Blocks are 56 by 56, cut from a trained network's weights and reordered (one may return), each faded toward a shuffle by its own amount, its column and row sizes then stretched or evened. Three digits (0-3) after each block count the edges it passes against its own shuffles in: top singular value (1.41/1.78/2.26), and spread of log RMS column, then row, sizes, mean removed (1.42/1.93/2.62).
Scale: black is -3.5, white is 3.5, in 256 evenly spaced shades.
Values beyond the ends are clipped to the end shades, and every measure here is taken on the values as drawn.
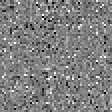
0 2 1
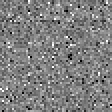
0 1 0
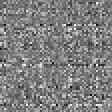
0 2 3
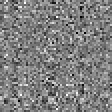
2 2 1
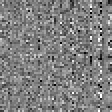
1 3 0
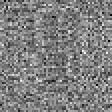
2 0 0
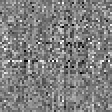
1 0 2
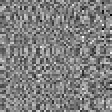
3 1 0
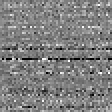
2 1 3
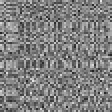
3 2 0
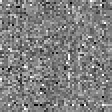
0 1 1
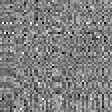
3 0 1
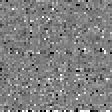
1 0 2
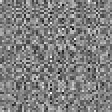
3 3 0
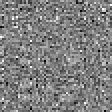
2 1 0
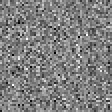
2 2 0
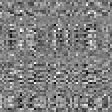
3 2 3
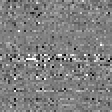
1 0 3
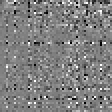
0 3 3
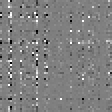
1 3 2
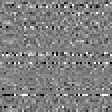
3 0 3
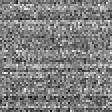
2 0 1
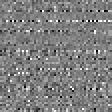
2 0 3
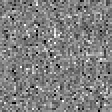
1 1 0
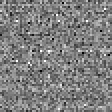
0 1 1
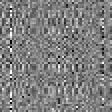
3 3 0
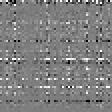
2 3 3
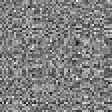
3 1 1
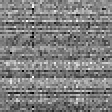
3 2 2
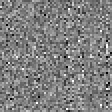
0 2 0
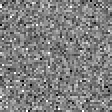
0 0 1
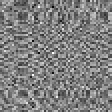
3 0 0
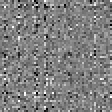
0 3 2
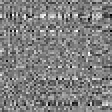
3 0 3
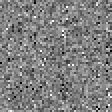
0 2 0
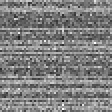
3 1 0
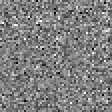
0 1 1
